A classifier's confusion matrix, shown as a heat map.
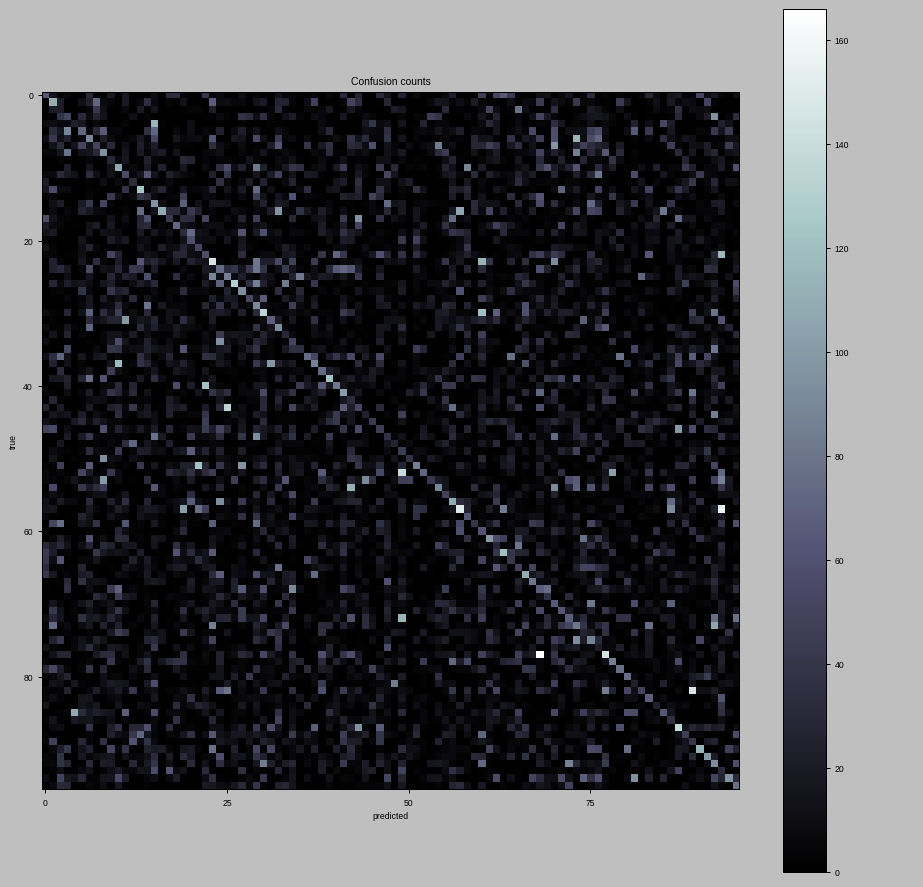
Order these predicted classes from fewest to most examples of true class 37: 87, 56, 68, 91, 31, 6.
6, 68, 91, 56, 87, 31
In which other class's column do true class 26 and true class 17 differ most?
43
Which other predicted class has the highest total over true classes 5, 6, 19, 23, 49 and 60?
70
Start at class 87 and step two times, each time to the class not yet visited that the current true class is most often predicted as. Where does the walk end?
25
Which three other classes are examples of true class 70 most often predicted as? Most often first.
75, 86, 81
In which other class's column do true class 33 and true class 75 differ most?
73
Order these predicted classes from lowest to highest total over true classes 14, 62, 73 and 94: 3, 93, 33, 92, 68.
3, 33, 93, 68, 92
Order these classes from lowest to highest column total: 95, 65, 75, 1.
95, 65, 1, 75
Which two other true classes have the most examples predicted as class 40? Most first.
22, 24
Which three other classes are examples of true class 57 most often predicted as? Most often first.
93, 19, 86
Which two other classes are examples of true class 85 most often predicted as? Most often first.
4, 11
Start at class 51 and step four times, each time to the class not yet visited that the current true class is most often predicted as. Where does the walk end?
24
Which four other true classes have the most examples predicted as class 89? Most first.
82, 41, 36, 46
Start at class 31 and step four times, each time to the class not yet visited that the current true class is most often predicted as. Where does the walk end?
29
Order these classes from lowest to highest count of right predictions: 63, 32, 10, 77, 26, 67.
67, 32, 10, 63, 26, 77
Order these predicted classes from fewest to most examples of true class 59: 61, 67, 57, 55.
61, 55, 67, 57
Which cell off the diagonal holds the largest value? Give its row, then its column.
77, 68
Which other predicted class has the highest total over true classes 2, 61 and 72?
49
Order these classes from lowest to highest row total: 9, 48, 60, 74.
9, 48, 60, 74
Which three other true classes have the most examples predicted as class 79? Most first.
36, 87, 1
